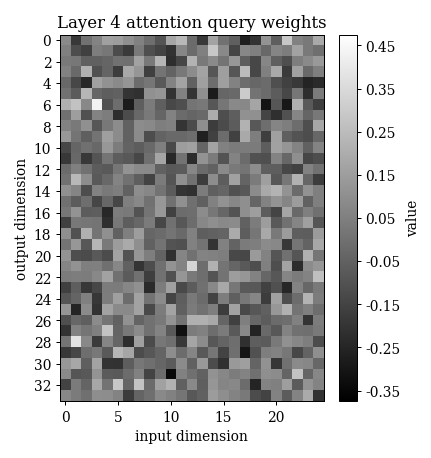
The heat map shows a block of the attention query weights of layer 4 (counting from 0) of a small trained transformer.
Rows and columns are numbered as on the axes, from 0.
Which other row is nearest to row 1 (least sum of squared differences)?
31
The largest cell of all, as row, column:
6, 3
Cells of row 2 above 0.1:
5
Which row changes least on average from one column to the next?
12
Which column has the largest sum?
7
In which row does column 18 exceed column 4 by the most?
16
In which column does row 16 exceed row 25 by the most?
1
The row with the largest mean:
32
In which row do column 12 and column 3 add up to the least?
11
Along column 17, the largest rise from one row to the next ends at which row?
30
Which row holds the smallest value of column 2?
4
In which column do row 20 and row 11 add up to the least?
10
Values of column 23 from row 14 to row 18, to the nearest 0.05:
0.1 -0.05 0.05 0.15 -0.05
